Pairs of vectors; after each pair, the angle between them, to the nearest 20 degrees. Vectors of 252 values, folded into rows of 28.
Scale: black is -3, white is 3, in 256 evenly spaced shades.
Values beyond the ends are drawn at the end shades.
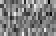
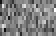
100 degrees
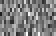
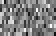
140 degrees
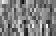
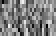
160 degrees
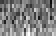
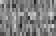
120 degrees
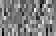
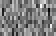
120 degrees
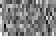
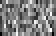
140 degrees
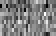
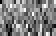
120 degrees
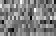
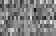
160 degrees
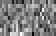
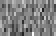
140 degrees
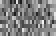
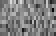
140 degrees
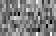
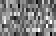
160 degrees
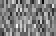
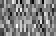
20 degrees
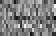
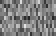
40 degrees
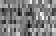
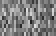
120 degrees
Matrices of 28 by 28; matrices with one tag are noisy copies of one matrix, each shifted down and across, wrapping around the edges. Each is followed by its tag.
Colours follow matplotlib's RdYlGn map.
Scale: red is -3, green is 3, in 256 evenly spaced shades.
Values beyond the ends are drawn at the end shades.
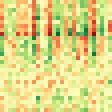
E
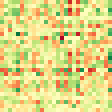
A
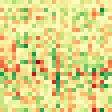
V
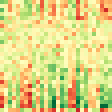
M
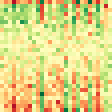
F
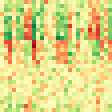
M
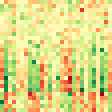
M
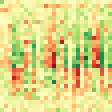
M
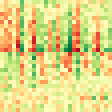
E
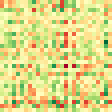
A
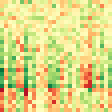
M
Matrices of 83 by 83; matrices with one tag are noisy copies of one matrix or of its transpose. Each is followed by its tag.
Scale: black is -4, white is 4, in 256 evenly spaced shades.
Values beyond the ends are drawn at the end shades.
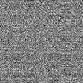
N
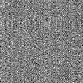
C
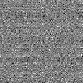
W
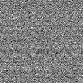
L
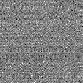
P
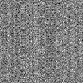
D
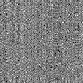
P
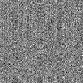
W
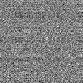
W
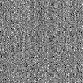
L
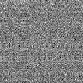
C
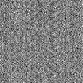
L
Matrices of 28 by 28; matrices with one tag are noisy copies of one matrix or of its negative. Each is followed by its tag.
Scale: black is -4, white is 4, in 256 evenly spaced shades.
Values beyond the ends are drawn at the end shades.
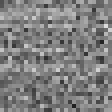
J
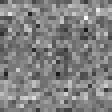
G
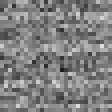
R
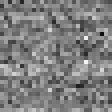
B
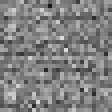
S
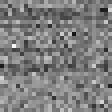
J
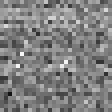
J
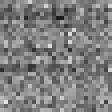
J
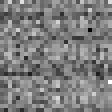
B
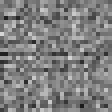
S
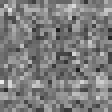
G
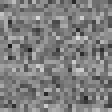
B
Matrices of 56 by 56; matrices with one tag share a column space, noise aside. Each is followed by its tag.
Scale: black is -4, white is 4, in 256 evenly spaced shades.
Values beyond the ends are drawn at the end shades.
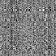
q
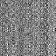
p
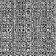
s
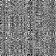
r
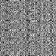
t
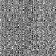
q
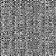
r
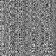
p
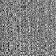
s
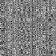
q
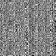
s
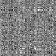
q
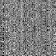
s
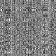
q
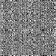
t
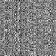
t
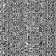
p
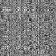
q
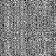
r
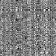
q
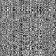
q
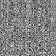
s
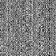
s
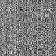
q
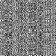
t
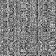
s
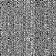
r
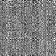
r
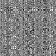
q
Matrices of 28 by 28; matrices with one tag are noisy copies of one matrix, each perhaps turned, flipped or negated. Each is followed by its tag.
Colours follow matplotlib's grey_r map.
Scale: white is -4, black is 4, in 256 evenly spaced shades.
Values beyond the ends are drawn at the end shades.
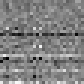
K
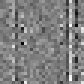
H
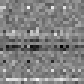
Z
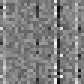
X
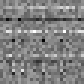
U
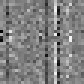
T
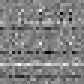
U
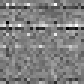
X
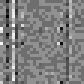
H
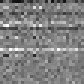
K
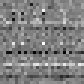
U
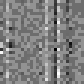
T
